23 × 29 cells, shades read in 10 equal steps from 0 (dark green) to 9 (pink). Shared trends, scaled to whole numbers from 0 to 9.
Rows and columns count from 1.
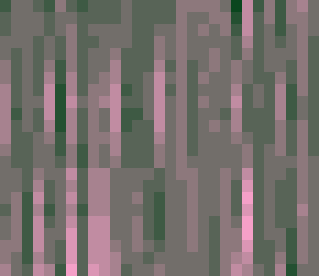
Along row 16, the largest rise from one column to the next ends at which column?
23
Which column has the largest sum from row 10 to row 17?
7
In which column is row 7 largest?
15
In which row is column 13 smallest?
10
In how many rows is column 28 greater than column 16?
20
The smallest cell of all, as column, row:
22, 1
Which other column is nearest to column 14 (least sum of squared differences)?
24
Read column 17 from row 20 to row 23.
4 4 4 4
